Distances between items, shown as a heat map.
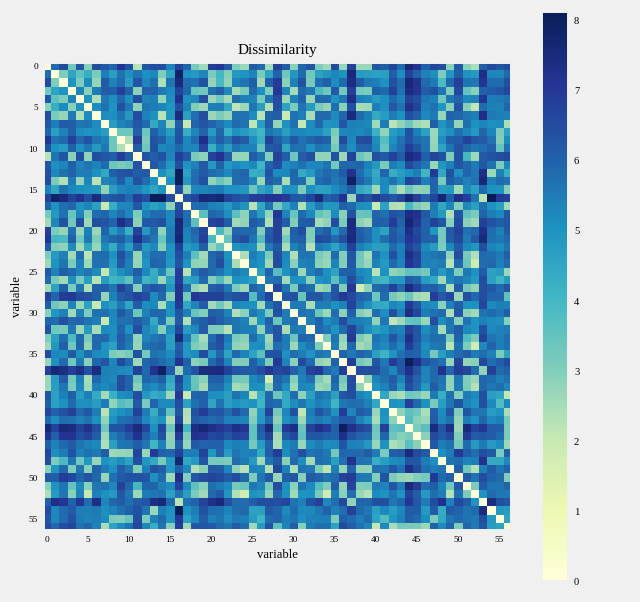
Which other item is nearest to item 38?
27
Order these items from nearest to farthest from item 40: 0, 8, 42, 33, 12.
42, 8, 12, 33, 0
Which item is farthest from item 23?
44
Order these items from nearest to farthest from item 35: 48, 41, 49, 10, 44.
10, 41, 48, 49, 44
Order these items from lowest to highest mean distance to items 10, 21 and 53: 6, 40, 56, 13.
6, 40, 56, 13
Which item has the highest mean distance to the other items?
16
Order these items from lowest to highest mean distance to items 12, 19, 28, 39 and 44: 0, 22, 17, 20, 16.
17, 0, 22, 20, 16
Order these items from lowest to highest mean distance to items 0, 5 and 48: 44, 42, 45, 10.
10, 42, 45, 44
